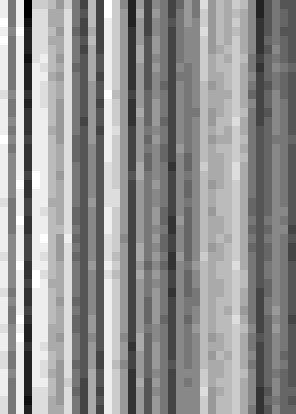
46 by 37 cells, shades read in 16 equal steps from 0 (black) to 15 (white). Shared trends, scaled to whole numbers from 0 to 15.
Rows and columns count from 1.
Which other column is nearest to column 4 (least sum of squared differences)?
17
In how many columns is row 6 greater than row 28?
9
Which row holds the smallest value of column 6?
1
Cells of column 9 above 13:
1
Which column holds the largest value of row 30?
3
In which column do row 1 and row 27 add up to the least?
4
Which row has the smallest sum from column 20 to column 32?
28
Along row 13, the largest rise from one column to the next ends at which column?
5
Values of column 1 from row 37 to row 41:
13 14 14 13 13
